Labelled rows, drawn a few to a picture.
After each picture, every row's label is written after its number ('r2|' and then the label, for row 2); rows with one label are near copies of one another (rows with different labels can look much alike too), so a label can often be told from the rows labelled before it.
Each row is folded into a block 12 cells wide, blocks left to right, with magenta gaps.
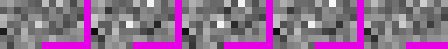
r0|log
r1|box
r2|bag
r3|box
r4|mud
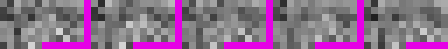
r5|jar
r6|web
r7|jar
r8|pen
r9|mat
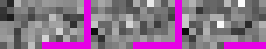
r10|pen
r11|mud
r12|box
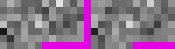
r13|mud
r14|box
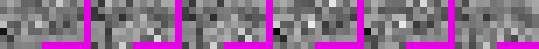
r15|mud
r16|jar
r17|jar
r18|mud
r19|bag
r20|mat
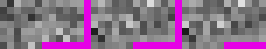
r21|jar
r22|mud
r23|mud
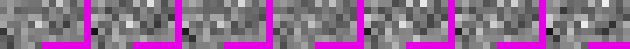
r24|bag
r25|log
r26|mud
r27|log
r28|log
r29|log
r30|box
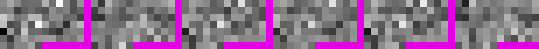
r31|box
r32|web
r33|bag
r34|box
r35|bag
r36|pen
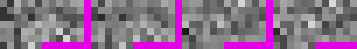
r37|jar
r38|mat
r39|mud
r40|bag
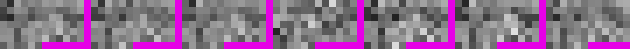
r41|pen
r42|jar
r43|pen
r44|bag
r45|jar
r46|pen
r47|mat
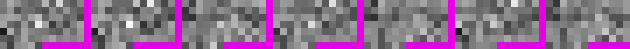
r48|bag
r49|bag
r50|web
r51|bag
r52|pen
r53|mud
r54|pen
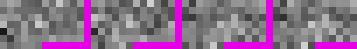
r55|mud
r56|log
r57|web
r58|web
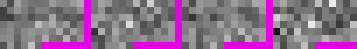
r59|web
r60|bag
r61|mat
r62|log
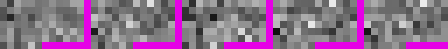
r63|mat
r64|log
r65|jar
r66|box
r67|mud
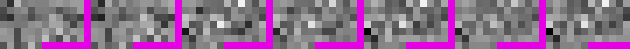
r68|pen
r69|pen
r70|box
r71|box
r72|mud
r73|mud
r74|mud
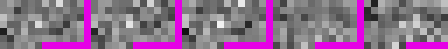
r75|box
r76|bag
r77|box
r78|mat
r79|web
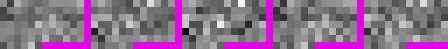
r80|web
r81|mud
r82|box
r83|web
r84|log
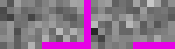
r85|mat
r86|mud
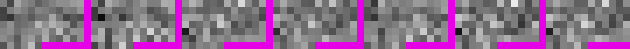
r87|web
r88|mat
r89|mud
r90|log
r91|pen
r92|log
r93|log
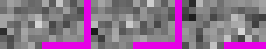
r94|bag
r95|mud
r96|pen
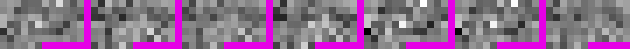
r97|box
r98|jar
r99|jar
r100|web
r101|box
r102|box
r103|mat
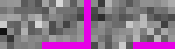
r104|mud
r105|web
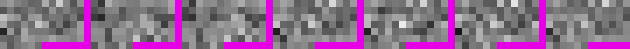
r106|log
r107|pen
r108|pen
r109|mud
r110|box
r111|log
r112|mud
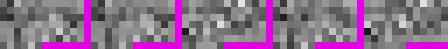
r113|pen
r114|pen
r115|bag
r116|mat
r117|mud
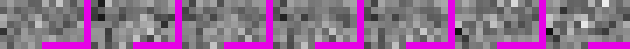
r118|log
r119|pen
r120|jar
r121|mat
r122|mat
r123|mud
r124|box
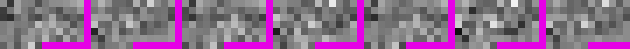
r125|web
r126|mud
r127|web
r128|log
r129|web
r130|box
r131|mud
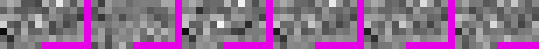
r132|mud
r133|mat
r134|box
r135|mud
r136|mud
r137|log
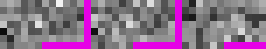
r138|mud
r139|log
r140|pen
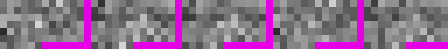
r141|bag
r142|web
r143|web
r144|log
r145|jar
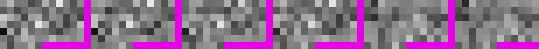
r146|log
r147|box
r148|bag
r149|log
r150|pen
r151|pen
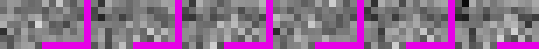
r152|bag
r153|mat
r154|web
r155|log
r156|jar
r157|pen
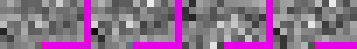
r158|mud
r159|mud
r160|web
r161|bag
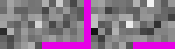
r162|bag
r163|box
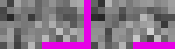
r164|mat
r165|pen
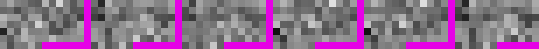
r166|log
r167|pen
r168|web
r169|mud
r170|mud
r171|pen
